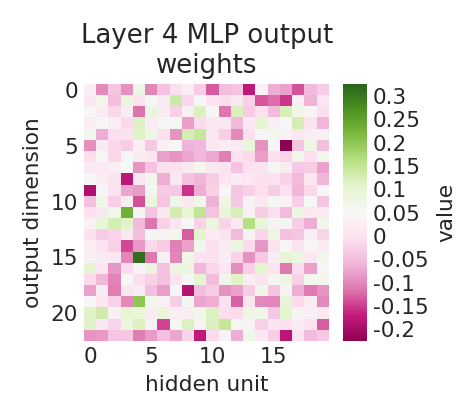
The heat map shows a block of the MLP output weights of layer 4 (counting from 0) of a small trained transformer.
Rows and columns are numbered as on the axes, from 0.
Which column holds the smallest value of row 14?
3
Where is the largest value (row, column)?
15, 4
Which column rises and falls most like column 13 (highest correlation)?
10
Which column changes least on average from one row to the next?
2
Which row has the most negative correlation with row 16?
14
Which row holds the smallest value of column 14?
1
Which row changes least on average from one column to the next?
7
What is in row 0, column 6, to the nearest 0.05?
-0.05
